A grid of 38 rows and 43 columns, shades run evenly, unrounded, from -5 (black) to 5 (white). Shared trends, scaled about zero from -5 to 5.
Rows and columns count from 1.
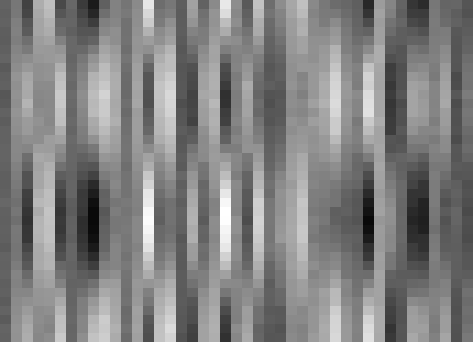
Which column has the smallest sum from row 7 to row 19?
36
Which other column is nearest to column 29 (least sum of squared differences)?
13
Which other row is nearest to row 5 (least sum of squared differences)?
18
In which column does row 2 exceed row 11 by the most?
21
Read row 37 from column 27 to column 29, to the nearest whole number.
0 0 1
